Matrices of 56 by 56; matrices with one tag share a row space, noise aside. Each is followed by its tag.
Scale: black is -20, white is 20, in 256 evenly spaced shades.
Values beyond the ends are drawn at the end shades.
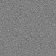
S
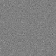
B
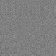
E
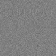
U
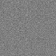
S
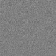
B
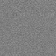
S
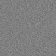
U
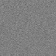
S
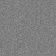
S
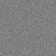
U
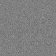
B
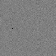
U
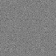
E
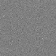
U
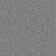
E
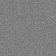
B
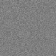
S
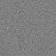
S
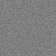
B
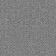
E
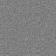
E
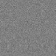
E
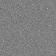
S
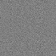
U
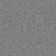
U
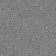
E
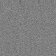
S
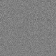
B
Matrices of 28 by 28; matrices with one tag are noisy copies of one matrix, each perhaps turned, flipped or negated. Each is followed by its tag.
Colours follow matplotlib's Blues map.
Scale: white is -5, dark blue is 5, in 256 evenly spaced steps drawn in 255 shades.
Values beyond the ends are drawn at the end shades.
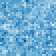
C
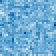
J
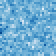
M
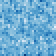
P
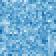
J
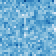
P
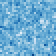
M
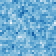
M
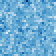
P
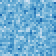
P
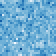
J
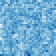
P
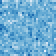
P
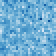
J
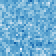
J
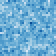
C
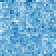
P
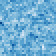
M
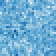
C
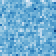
P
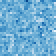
P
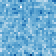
J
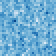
M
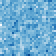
P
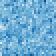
P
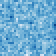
P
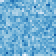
J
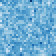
J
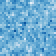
C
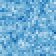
M
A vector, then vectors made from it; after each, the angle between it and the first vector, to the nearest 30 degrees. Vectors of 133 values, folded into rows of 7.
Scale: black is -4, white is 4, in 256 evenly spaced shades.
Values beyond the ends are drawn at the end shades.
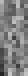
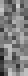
30 degrees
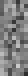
150 degrees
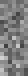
120 degrees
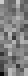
30 degrees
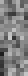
30 degrees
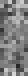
60 degrees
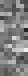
90 degrees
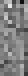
90 degrees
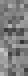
120 degrees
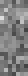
90 degrees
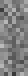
90 degrees
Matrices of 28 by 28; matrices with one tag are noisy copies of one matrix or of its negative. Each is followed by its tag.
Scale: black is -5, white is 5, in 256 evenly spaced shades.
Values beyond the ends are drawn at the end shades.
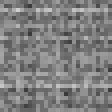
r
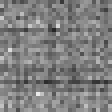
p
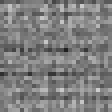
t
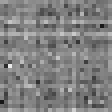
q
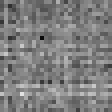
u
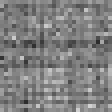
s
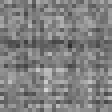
s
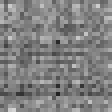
u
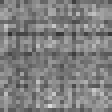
q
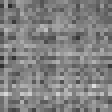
u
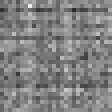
r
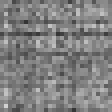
q
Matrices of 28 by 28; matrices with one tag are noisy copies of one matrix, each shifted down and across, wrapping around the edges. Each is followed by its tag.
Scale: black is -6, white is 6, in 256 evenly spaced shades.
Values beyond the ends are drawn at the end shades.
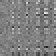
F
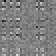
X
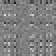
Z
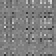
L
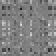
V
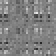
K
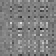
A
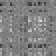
V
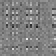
Z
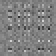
Z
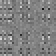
L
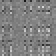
L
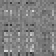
K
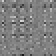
F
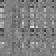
K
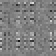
X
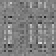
K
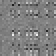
L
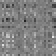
V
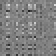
A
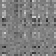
K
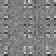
X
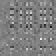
Z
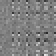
F
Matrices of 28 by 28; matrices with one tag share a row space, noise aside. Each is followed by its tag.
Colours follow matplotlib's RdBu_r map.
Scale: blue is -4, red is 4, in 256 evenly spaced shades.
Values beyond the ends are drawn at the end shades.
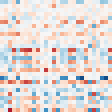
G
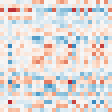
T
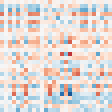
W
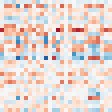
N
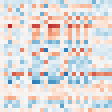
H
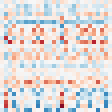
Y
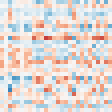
T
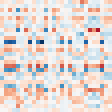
N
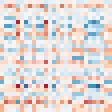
N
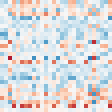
G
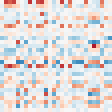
N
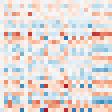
H
